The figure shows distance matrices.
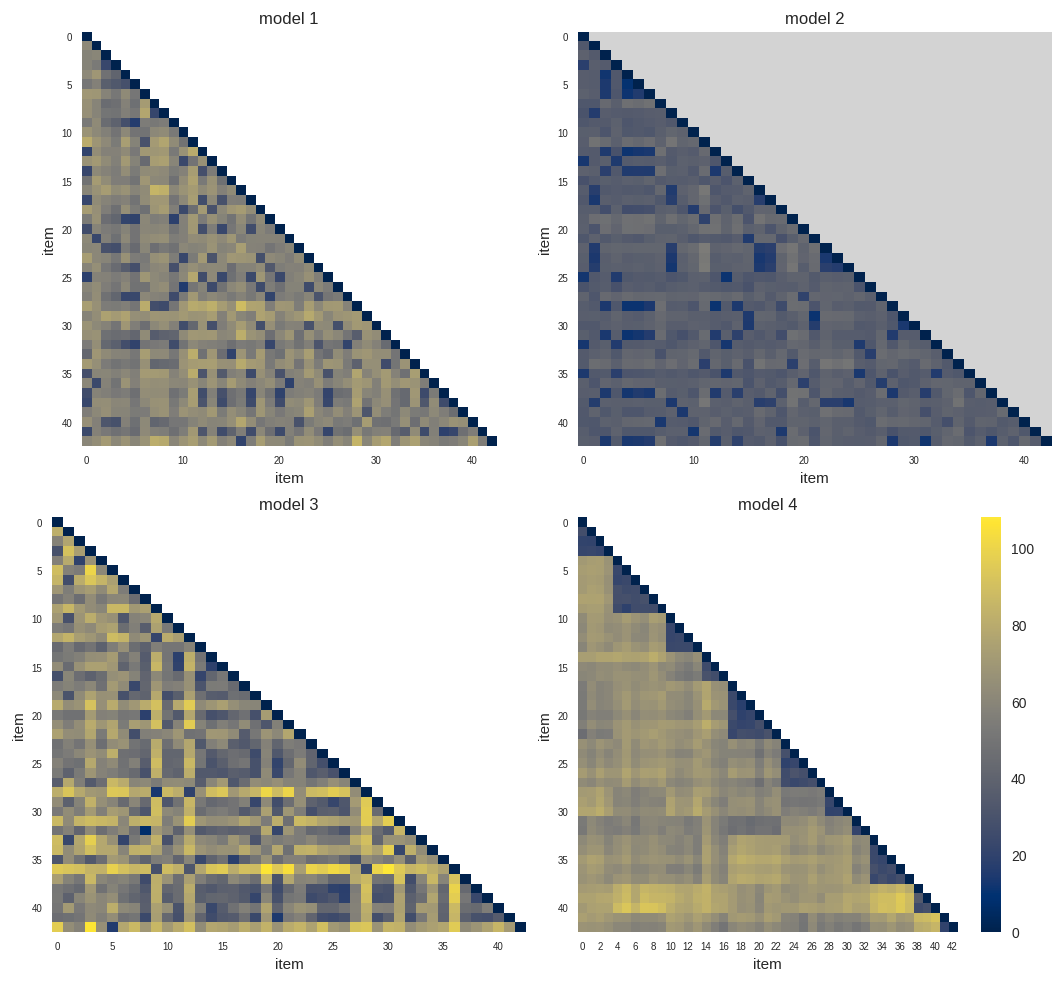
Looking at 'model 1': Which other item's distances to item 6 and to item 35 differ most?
11
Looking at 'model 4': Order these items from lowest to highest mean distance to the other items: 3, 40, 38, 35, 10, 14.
3, 10, 35, 14, 38, 40
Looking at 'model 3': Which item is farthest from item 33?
3
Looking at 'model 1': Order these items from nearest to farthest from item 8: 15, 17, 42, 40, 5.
40, 5, 15, 17, 42
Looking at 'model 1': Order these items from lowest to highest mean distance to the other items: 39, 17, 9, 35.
9, 17, 35, 39
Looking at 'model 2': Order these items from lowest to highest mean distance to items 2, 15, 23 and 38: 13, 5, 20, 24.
24, 5, 13, 20
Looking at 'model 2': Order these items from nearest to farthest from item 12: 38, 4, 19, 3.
4, 3, 38, 19
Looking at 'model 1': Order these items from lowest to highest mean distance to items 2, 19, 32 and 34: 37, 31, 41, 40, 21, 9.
9, 31, 40, 41, 37, 21
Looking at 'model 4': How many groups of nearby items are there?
11
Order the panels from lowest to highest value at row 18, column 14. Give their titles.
model 2, model 3, model 1, model 4
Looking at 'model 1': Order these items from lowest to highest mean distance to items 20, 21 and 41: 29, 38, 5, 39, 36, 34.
38, 36, 5, 39, 29, 34
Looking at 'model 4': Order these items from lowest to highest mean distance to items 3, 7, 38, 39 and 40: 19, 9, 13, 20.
20, 19, 9, 13
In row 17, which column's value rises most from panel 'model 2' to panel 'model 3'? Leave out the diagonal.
36
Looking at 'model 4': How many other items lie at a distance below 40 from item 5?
5
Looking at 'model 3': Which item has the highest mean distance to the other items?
36
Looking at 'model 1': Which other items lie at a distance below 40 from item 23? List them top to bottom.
10, 13, 18, 26, 30
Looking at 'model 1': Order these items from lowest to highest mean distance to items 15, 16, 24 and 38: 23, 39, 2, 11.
39, 2, 23, 11
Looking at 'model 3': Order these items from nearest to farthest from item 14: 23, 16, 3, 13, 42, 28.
16, 13, 23, 3, 42, 28
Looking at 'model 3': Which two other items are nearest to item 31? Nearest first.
34, 21
